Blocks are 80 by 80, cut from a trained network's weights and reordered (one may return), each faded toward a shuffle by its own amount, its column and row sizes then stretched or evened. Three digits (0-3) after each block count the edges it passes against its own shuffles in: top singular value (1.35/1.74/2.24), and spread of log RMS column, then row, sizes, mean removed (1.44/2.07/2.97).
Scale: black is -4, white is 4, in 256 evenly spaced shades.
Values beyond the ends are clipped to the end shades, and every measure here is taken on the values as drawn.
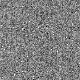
1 1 0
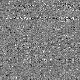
1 0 2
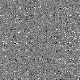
1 1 2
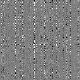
2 3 1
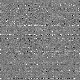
1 1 2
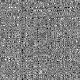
2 0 2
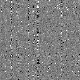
2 2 1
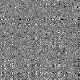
2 1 2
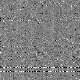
2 0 2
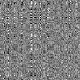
3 2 1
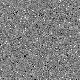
1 0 0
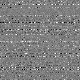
1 0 3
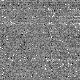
1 1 1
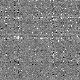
1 2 1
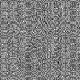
3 0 0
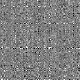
2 2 2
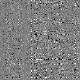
1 3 2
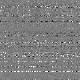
2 1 3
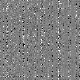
1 3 1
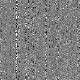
1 3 0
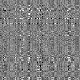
3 2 2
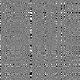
3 2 2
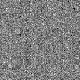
2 0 0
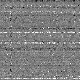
3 1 2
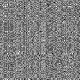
3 0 1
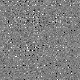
1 1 2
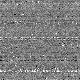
2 0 2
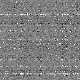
2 1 2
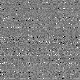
0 1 2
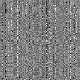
3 3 0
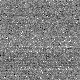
1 0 0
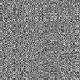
3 2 2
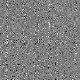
0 2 1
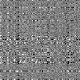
3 1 3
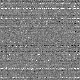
3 1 2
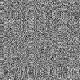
3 0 1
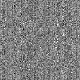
2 2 0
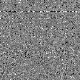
1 1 2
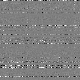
2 0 3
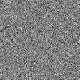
2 0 0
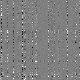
2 3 1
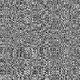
3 2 1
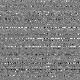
2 0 3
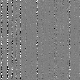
3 3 0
